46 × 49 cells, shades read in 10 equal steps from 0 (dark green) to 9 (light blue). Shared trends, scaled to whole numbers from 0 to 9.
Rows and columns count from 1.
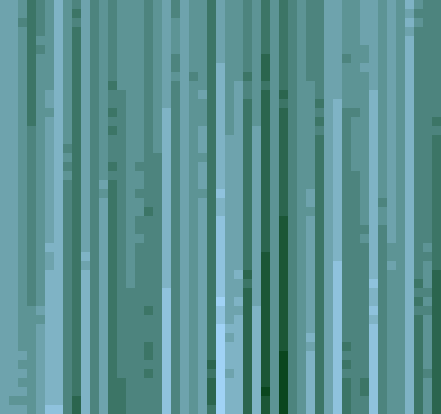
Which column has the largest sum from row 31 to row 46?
25
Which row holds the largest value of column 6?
46
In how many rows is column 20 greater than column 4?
14
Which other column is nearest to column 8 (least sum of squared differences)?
18
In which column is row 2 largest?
7
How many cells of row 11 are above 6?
4
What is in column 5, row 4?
4
